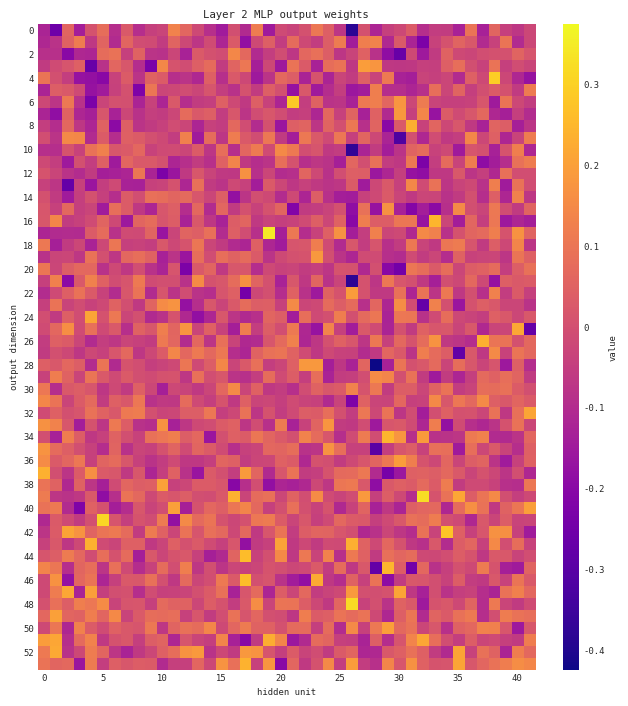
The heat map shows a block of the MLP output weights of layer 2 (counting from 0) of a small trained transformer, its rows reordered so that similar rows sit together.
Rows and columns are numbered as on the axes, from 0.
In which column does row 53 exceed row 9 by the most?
30
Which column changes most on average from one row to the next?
17
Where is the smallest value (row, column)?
28, 28
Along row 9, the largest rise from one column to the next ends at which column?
31
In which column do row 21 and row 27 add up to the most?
13
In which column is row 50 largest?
29
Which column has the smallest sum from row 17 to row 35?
26
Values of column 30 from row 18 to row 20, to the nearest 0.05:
-0.05 -0.1 -0.25
